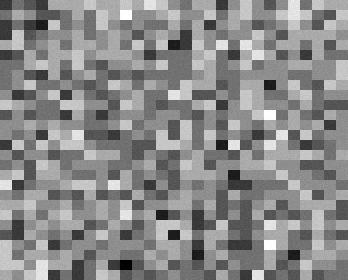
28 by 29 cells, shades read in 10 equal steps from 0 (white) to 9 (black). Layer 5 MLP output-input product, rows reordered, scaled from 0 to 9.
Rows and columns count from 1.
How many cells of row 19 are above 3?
22
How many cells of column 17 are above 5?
7
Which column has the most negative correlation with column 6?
29
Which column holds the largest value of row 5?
15
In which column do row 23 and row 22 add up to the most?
17
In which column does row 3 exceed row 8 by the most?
18
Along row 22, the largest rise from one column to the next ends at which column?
14
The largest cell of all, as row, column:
27, 11
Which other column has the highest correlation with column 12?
21
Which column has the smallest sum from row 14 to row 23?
16
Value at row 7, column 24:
4
